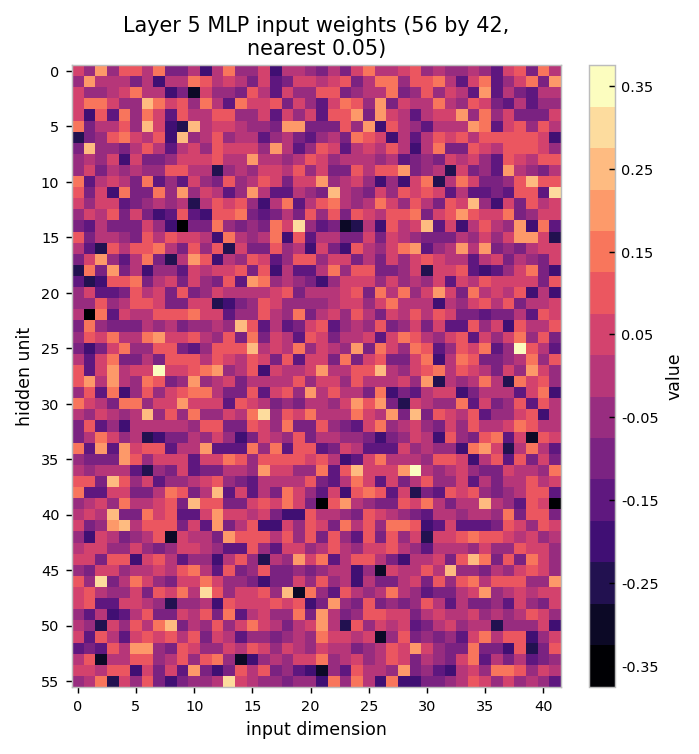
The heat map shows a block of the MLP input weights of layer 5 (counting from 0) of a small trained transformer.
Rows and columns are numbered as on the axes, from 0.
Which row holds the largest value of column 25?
5
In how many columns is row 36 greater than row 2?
22
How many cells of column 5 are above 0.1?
5
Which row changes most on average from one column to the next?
14
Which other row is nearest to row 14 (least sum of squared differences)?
33
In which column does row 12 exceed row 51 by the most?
26
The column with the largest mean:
38
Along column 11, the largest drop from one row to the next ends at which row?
48
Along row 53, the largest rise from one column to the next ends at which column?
3
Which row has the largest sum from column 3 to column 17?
27
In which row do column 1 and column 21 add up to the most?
7
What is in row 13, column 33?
0.2
